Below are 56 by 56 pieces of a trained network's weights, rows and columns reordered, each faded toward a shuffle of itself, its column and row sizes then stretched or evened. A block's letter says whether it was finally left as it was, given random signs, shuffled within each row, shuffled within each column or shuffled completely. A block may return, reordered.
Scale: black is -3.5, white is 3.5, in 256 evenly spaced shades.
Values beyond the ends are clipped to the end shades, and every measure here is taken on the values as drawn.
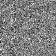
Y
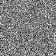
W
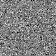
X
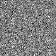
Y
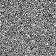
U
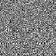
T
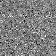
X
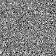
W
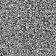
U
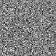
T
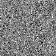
Y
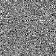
W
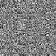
T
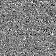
X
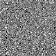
W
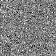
X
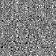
T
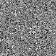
W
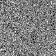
Y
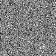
Y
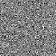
T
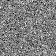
U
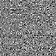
T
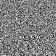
X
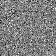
U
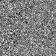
Y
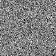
Y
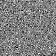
X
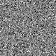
X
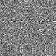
T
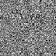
T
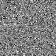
X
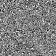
X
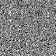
W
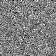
X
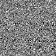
W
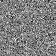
U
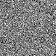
Y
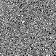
X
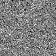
U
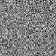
T
